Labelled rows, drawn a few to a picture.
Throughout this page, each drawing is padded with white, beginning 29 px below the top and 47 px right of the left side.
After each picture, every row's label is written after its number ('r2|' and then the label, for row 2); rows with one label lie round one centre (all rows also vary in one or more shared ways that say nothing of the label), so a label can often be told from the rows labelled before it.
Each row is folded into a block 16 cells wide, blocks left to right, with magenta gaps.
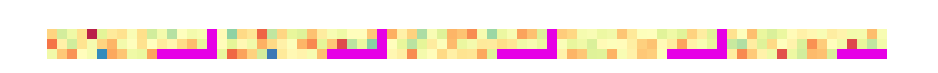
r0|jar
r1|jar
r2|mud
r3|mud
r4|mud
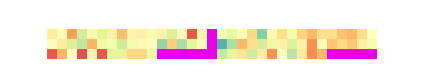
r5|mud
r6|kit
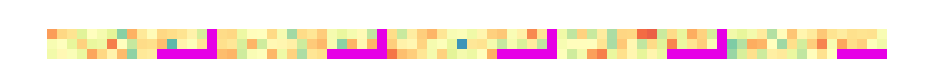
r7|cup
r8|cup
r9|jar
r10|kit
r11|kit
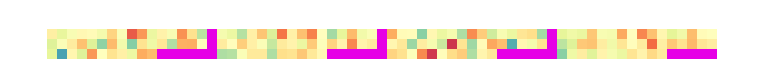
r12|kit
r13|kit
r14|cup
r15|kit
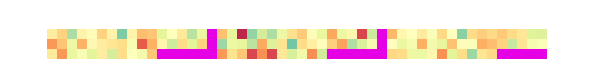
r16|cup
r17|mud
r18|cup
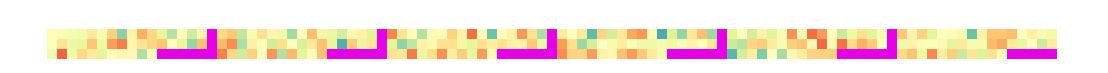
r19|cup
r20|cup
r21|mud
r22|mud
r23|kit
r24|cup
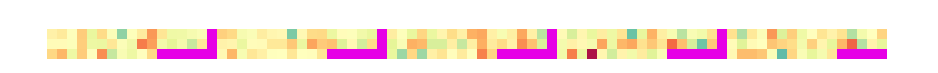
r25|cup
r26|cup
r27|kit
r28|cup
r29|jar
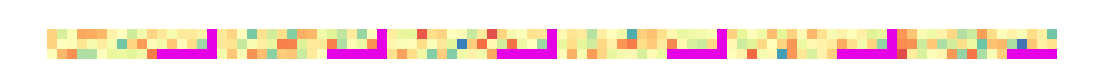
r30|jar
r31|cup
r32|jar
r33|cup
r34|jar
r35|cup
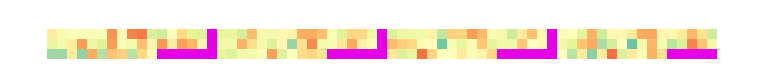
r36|kit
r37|kit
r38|kit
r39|kit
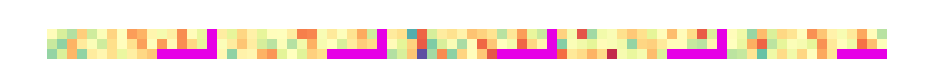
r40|kit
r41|kit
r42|kit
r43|mud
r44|kit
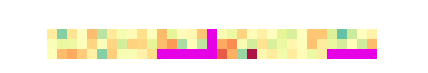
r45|jar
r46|cup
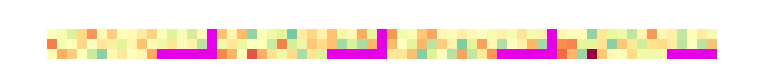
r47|jar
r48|cup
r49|jar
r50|cup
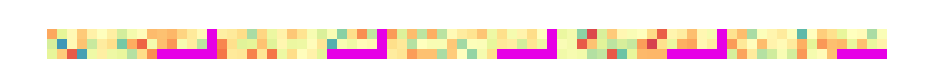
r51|jar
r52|mud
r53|jar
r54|kit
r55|cup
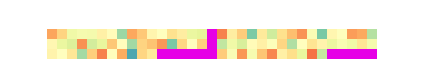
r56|cup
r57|mud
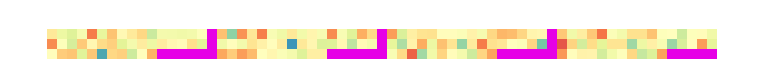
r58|jar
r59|jar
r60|jar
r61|jar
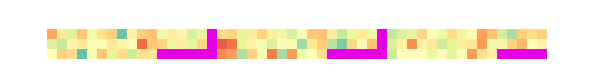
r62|cup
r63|cup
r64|kit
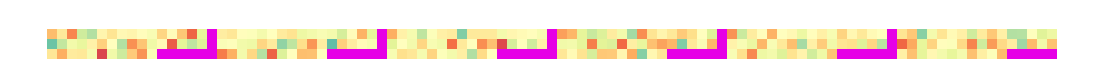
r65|mud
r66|mud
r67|cup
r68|cup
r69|jar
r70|cup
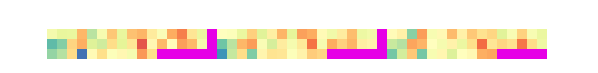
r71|kit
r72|kit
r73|kit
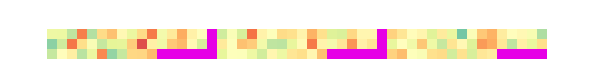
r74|kit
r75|kit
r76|cup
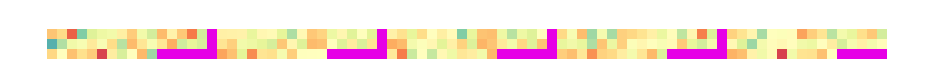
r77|mud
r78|cup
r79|cup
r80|mud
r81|mud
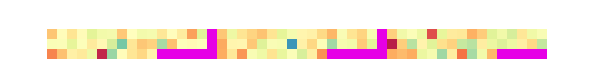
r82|mud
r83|jar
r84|jar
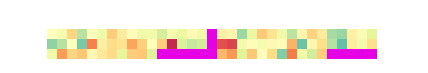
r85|mud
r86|cup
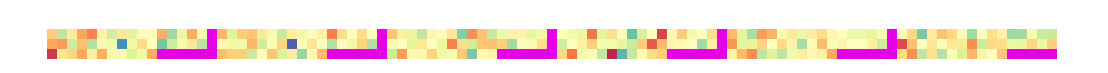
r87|jar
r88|jar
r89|cup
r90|cup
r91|jar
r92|cup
